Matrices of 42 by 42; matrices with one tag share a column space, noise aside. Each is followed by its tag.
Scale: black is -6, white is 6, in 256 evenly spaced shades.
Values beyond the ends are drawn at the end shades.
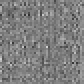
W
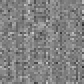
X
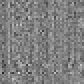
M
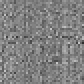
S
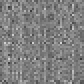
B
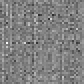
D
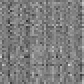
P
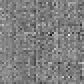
X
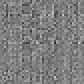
D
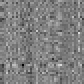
M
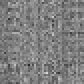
M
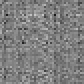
D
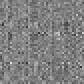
X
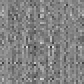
W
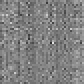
D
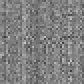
S
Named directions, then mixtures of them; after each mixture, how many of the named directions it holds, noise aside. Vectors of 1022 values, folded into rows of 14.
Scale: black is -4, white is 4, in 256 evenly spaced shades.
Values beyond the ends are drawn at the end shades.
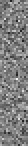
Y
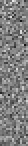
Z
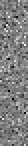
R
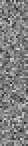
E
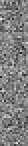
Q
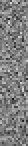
four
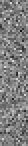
two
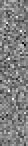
four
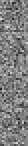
two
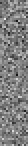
two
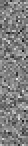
one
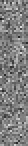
one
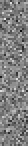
two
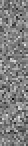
four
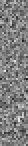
four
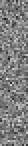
two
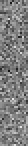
three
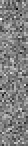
two
